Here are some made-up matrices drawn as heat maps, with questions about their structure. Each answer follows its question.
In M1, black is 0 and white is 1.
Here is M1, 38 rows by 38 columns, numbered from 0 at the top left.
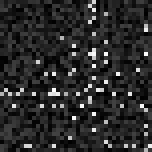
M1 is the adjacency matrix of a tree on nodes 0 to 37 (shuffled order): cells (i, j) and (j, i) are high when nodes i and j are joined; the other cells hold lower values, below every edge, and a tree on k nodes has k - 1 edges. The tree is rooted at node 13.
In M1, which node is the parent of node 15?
26
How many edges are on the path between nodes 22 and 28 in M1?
3
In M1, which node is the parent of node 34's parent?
18
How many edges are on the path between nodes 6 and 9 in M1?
5
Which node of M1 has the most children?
23
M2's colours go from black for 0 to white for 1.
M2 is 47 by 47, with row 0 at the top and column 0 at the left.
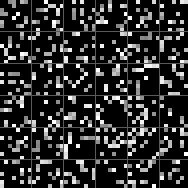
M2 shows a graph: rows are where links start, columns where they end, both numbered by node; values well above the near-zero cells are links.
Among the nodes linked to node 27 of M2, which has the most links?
node 36
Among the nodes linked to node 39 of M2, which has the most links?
node 5
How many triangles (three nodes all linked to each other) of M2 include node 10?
0
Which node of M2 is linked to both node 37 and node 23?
node 9
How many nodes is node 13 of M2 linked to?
8
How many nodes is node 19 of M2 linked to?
7
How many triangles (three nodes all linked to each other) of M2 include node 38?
6
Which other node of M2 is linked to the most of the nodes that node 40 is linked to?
node 32
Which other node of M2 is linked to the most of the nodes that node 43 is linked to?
node 20
